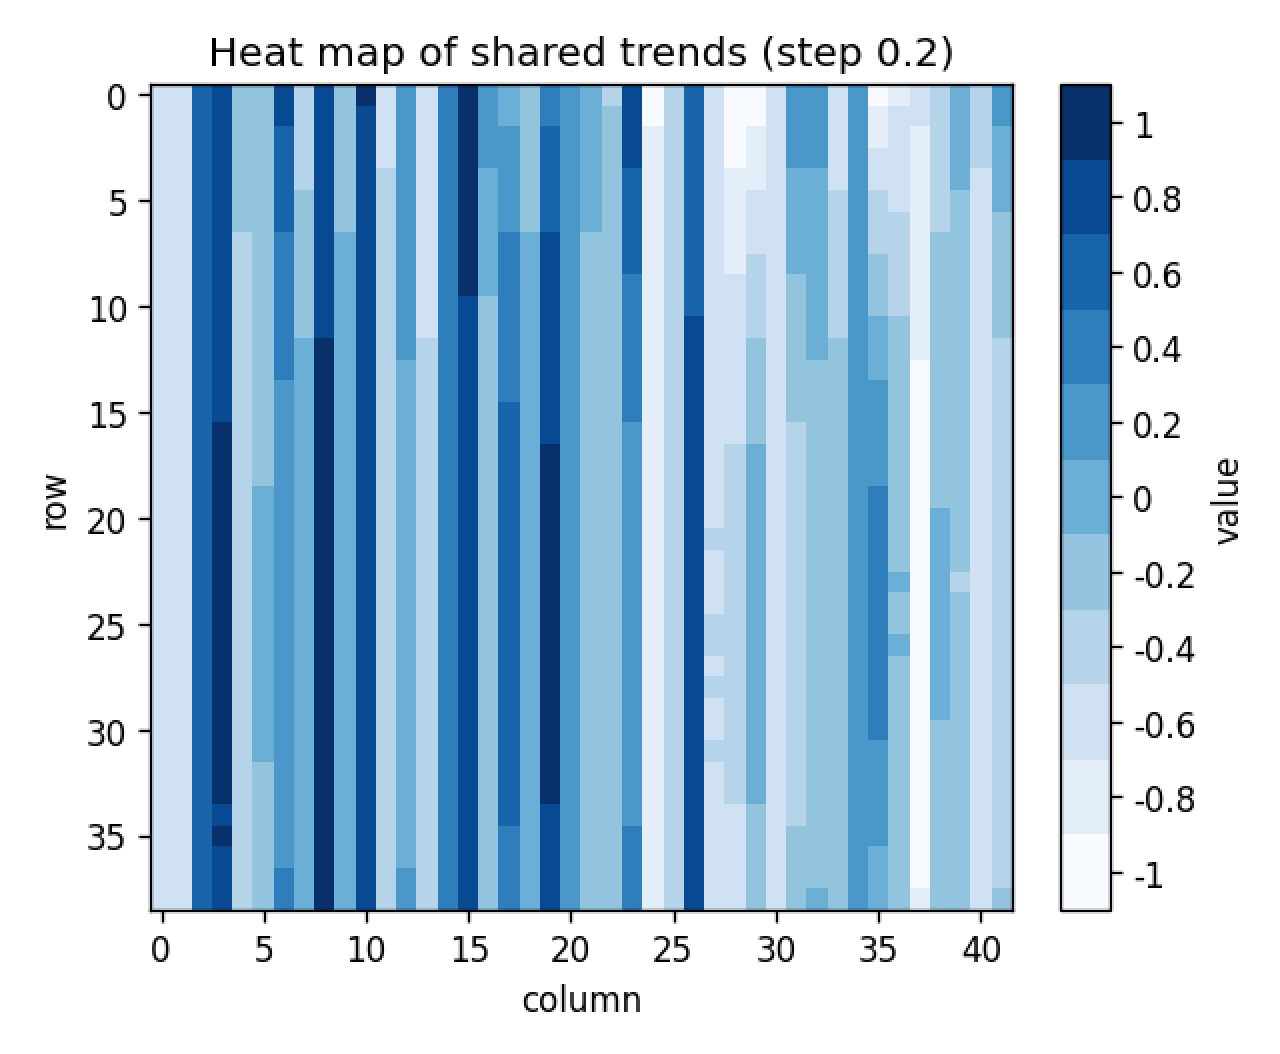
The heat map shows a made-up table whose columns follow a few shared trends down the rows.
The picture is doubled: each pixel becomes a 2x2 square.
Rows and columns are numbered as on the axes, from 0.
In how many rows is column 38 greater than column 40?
35
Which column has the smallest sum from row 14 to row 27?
37
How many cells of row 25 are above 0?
14
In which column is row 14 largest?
8
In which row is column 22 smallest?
0
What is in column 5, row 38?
-0.2
